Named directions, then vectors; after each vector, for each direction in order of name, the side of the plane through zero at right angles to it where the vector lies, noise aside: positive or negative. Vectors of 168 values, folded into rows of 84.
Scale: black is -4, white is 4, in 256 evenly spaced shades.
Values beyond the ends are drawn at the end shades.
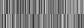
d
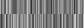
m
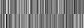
negative, positive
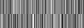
negative, negative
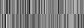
positive, negative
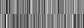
positive, negative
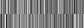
negative, positive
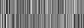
positive, negative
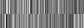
negative, positive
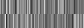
negative, positive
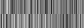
negative, positive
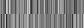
negative, positive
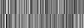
negative, positive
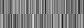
negative, negative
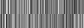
negative, positive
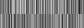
negative, negative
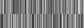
positive, positive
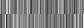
negative, positive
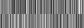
positive, positive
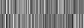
negative, positive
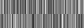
positive, positive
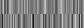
positive, positive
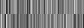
positive, negative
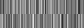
negative, negative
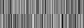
negative, negative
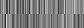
positive, negative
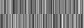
positive, positive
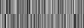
positive, negative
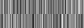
positive, positive
